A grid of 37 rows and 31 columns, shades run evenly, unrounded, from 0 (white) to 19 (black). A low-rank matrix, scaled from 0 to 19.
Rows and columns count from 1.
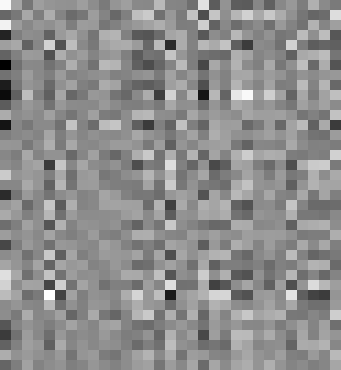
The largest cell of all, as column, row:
1, 7
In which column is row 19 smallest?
16
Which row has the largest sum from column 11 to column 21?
17
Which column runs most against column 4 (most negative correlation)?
20
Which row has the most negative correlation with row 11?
28
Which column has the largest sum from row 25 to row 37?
19
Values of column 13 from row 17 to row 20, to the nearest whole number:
13 8 10 10
